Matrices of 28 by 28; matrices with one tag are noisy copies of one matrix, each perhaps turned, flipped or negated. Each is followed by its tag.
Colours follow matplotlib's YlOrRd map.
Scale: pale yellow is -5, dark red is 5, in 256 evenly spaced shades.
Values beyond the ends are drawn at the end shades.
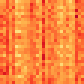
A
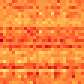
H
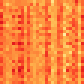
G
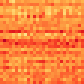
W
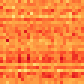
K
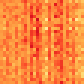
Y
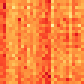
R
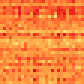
W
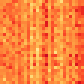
Y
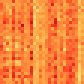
R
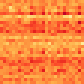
H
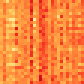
W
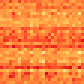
H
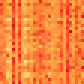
K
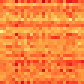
G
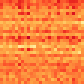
Y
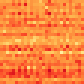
W
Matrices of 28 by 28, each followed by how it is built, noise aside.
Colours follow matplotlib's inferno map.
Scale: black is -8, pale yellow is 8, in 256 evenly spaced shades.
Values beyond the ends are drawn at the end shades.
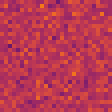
noise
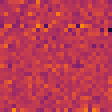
uneven rows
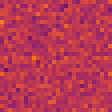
noise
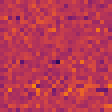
uneven rows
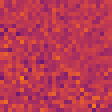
lower triangular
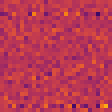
uneven rows
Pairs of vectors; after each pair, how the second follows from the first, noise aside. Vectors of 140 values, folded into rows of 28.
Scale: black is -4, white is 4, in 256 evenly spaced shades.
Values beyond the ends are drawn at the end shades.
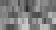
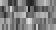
reversed, negated.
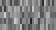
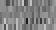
wrapped around, partly zeroed.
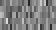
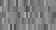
reversed, negated, shrunk.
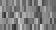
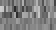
wrapped around, negated, partly zeroed.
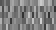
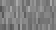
wrapped around, negated, shrunk.
